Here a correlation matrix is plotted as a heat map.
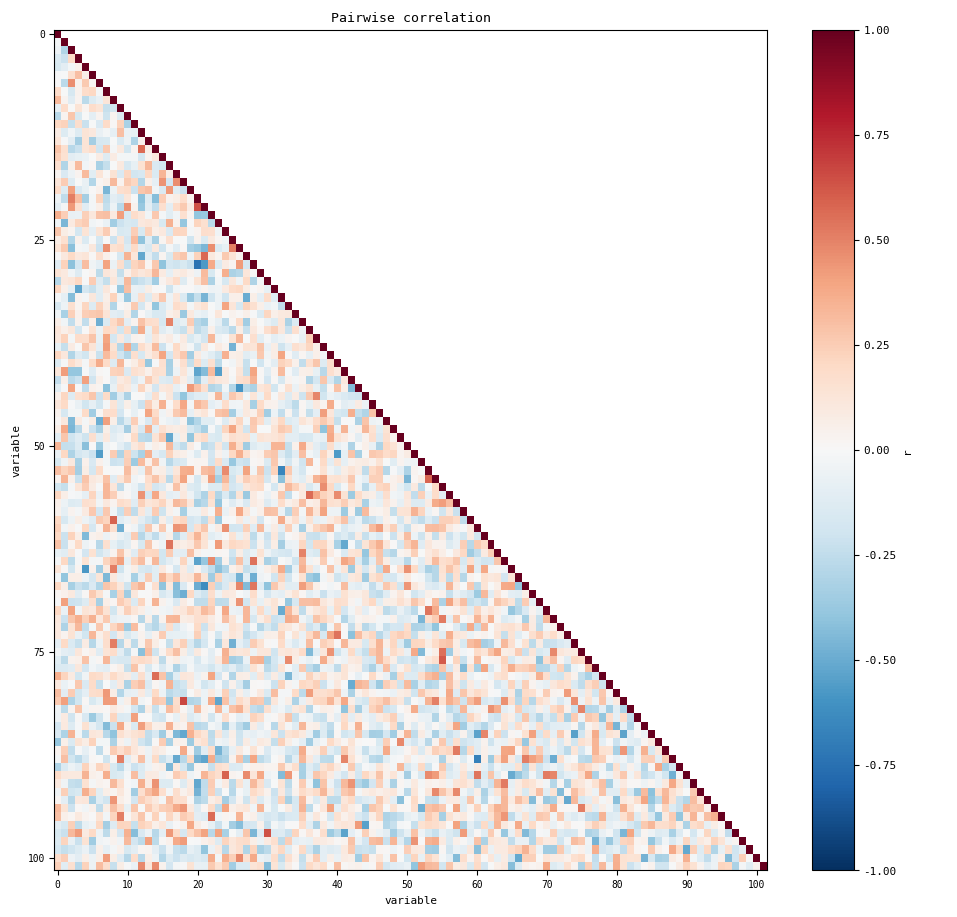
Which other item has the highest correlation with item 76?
55
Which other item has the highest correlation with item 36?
56
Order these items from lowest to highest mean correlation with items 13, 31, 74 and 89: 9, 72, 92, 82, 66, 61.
9, 72, 61, 82, 66, 92
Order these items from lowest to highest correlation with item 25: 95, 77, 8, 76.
76, 8, 77, 95
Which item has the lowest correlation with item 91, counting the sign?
20
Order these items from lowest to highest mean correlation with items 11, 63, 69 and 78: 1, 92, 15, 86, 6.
6, 86, 15, 92, 1
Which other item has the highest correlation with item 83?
11
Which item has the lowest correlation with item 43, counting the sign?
26
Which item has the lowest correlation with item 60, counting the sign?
88
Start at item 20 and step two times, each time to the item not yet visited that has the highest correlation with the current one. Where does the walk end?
27
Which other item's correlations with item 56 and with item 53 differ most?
32
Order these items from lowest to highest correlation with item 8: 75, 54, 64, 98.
54, 98, 75, 64
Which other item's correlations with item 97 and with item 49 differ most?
16
